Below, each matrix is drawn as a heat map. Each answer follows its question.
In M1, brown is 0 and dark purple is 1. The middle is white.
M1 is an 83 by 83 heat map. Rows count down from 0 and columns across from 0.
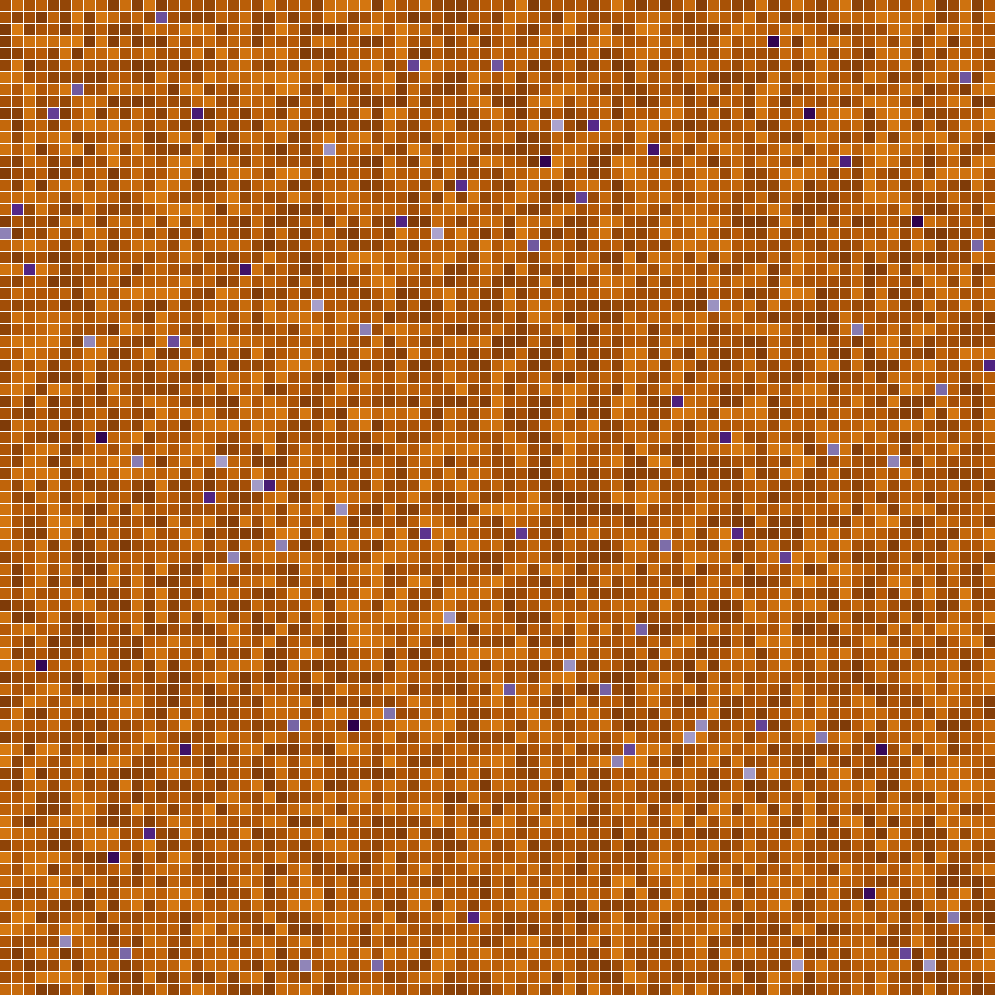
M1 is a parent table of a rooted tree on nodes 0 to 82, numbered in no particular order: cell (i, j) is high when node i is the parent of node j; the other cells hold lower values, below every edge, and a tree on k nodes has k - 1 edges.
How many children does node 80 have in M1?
4
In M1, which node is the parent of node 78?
32
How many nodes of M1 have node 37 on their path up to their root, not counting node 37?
12
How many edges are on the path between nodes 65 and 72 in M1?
8
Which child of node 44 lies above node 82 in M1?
61
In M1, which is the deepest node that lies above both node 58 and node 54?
60
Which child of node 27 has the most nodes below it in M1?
71
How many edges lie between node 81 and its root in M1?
3
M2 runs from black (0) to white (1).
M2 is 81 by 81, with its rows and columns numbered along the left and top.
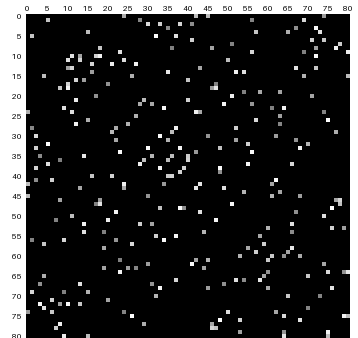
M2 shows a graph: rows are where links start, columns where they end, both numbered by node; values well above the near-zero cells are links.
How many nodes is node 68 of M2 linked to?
4
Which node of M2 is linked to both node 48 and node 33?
node 38
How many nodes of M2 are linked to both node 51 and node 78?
2
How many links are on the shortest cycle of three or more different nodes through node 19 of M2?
4
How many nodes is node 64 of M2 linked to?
5
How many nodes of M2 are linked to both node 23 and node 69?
1
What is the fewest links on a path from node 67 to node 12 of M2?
5
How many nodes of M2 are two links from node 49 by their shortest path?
7
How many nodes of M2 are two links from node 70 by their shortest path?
4
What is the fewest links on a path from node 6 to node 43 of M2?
3
